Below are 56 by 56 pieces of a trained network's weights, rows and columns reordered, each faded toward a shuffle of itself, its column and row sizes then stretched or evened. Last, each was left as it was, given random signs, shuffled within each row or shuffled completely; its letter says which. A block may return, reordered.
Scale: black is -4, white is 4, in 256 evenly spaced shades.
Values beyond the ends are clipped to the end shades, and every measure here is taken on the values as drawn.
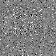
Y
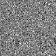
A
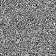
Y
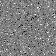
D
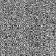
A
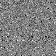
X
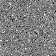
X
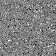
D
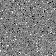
D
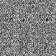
A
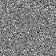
X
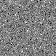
D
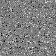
X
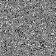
Y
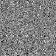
A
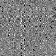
A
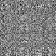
A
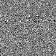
Y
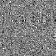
A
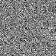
A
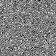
X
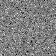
D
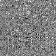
A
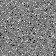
D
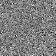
Y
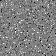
D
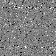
X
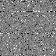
X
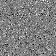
X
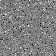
D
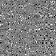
A
